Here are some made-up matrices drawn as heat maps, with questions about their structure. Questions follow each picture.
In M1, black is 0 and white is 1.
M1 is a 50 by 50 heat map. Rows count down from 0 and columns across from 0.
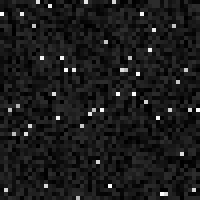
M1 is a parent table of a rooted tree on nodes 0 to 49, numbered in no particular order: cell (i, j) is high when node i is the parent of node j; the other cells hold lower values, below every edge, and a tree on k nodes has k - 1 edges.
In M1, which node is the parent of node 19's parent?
27
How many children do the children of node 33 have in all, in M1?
5
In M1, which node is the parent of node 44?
20
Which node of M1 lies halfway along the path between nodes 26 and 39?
14
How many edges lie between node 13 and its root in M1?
4
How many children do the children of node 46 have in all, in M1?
6
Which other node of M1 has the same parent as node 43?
8
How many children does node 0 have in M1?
3
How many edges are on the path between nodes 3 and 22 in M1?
3
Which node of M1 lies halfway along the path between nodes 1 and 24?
48
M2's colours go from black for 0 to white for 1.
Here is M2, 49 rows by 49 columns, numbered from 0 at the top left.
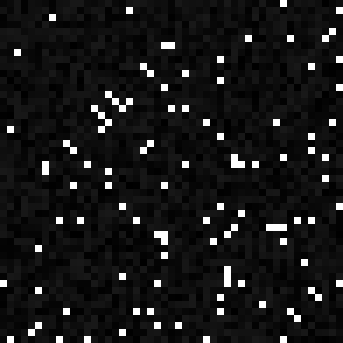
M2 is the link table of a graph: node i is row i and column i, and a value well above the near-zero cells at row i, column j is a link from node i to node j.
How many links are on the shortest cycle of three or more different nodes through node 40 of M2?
4
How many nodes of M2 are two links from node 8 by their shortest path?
8
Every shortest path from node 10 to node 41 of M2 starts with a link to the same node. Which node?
node 21
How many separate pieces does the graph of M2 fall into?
6
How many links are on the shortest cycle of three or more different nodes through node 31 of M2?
3
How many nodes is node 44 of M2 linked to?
5
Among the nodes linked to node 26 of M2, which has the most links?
node 23
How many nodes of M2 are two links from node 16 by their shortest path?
1
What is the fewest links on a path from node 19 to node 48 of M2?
3
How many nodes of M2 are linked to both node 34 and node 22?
1
